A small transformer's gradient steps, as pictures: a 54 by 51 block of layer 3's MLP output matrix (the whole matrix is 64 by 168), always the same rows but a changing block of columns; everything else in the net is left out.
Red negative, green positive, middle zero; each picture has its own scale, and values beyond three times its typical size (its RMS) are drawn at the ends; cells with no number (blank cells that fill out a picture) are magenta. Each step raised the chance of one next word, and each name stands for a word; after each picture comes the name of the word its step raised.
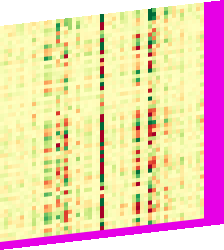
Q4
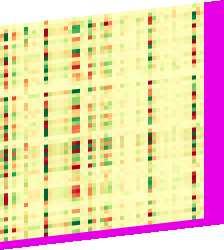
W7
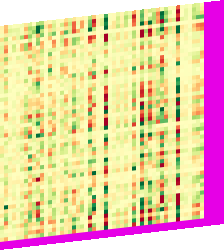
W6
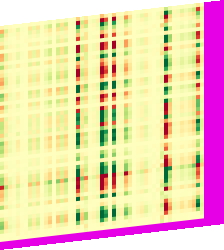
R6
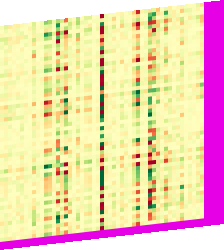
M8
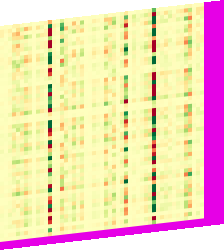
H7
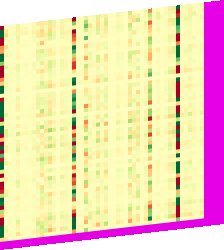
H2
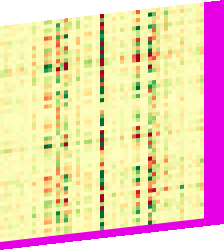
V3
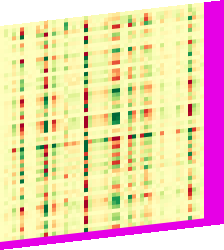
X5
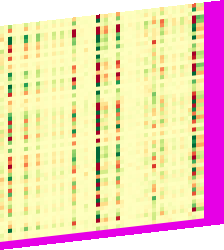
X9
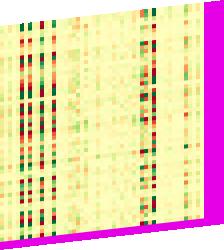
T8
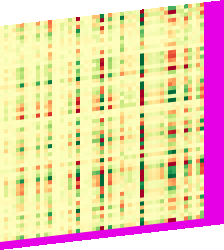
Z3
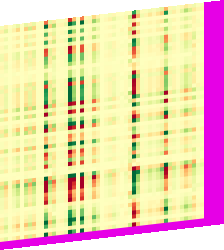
Z3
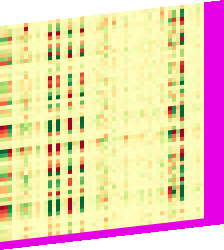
X5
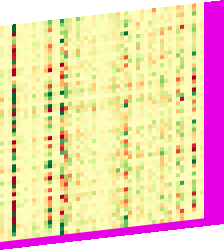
T8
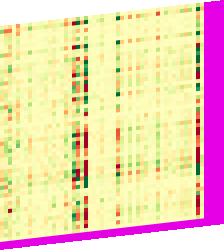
R6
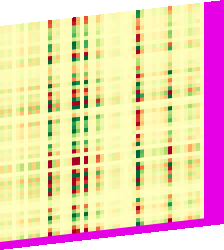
T8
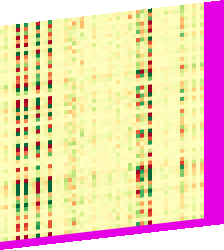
Z3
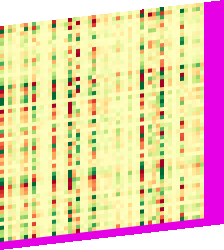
Z3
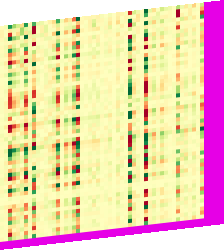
X5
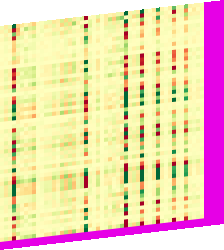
Z3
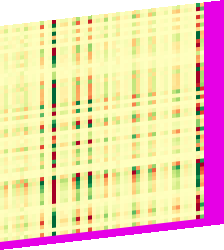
Z3
